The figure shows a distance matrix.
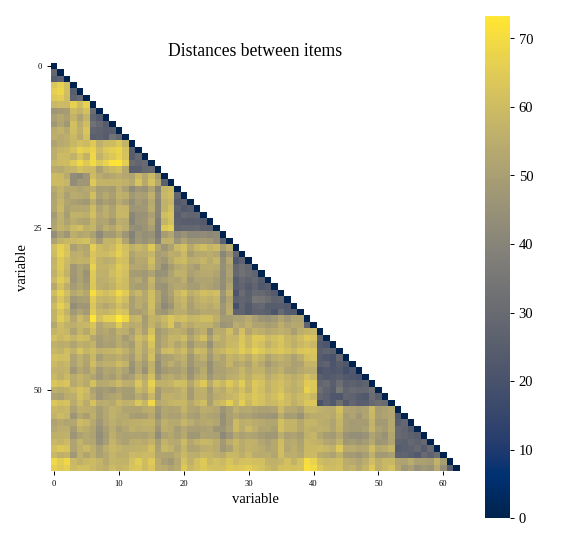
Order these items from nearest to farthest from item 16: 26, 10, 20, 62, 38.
26, 20, 38, 62, 10
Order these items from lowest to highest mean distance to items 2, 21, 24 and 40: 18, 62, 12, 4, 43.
12, 43, 4, 18, 62
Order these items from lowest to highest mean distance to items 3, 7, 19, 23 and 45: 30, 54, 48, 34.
48, 54, 34, 30
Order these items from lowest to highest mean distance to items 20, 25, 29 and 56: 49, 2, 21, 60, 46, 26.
21, 26, 60, 46, 2, 49
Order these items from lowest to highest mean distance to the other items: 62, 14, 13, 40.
14, 13, 40, 62
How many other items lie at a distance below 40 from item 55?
7
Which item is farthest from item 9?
15
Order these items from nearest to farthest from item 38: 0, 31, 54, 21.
31, 54, 21, 0
